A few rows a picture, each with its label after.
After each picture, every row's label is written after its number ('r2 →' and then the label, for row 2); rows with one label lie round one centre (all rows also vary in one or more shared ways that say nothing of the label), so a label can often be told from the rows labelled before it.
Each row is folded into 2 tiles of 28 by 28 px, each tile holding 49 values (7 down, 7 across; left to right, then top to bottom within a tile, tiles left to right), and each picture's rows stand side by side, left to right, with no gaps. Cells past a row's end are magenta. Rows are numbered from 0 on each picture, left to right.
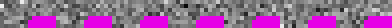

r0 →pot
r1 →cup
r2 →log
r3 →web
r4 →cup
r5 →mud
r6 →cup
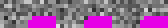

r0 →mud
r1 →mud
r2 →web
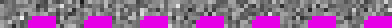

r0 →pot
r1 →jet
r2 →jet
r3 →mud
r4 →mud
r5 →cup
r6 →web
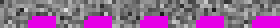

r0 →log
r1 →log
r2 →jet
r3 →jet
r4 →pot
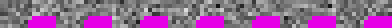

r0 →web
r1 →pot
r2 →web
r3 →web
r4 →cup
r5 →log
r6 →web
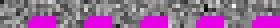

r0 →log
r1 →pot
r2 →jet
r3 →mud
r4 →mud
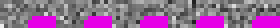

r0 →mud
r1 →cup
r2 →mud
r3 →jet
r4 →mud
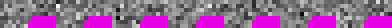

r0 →log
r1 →pot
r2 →mud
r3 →jet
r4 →cup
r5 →cup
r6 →mud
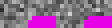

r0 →jet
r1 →log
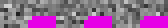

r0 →mud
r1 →web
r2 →jet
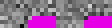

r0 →web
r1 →log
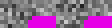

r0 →cup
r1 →cup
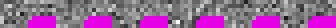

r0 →web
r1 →web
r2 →pot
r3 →pot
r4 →web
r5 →log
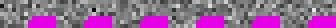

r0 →cup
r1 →web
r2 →pot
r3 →mud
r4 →cup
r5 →web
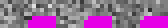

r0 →cup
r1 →jet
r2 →web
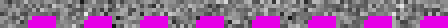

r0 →web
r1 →jet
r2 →log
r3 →log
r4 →cup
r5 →jet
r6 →cup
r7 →mud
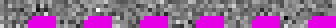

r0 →mud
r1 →web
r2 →web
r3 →pot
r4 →mud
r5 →log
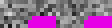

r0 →log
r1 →cup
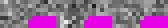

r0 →log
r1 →cup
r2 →web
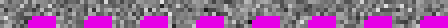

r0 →cup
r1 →web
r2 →web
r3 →mud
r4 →pot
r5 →mud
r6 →cup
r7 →mud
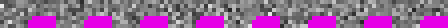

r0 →pot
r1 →jet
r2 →cup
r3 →pot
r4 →mud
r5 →log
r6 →jet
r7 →mud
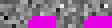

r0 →pot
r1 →jet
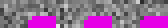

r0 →jet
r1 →mud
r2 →pot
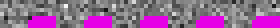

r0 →log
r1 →mud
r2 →pot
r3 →pot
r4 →web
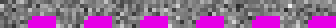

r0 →pot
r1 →web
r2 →web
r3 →mud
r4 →cup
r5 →mud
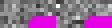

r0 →log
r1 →pot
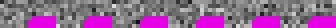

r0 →pot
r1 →mud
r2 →pot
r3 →web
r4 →log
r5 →log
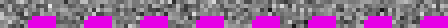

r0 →cup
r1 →web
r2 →mud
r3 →cup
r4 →jet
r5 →pot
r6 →mud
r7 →jet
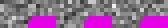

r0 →pot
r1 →jet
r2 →pot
